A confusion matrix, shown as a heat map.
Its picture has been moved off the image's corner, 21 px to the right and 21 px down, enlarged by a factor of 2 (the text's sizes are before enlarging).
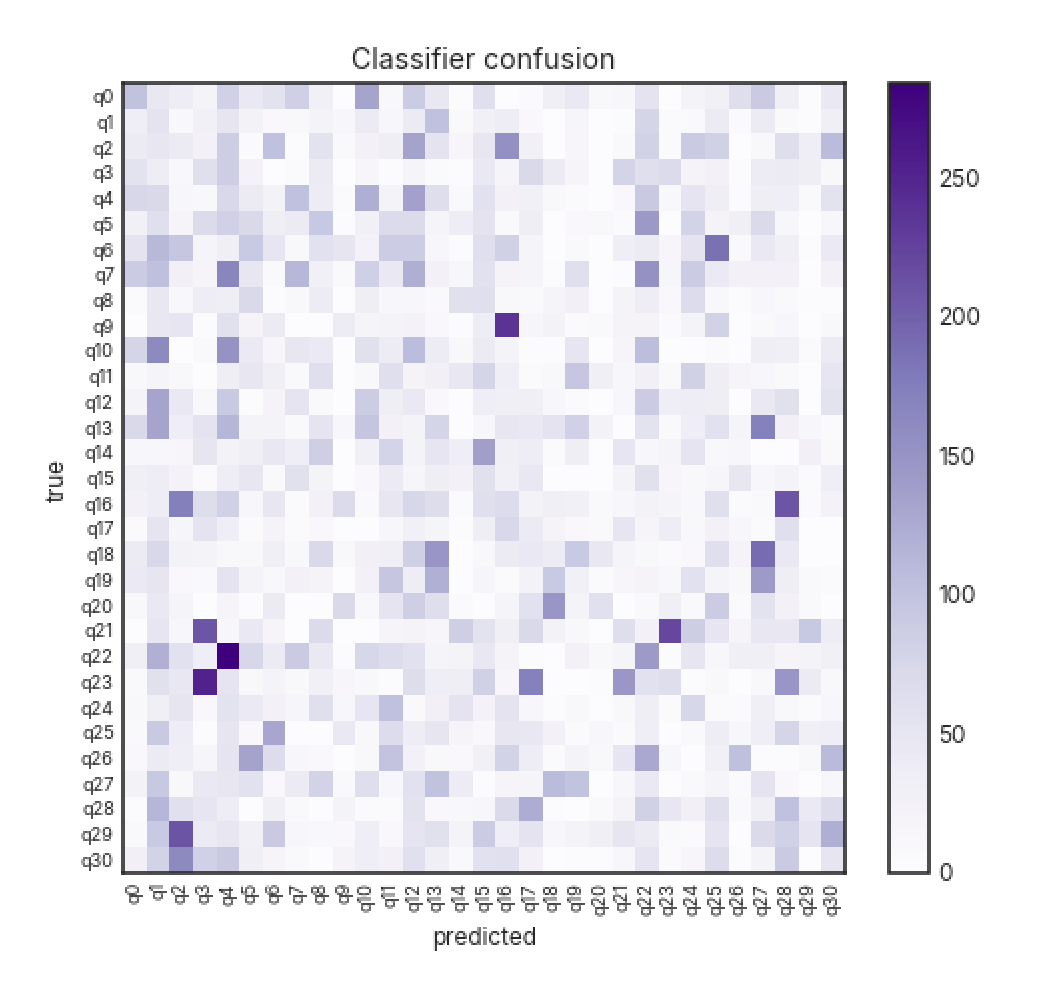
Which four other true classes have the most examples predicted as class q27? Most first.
q18, q13, q19, q0
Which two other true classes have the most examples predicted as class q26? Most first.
q0, q15
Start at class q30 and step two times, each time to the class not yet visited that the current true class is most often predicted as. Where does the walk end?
q16
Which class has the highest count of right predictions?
q22
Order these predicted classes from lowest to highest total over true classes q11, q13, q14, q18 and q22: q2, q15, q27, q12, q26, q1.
q26, q2, q12, q15, q1, q27
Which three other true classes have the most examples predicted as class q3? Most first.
q23, q21, q30
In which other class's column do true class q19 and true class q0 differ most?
q10
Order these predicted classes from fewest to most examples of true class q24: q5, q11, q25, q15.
q25, q15, q5, q11
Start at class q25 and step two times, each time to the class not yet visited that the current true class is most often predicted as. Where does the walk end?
q1
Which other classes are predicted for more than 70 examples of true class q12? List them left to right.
q1, q4, q10, q22
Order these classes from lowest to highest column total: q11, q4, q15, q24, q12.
q24, q11, q15, q12, q4
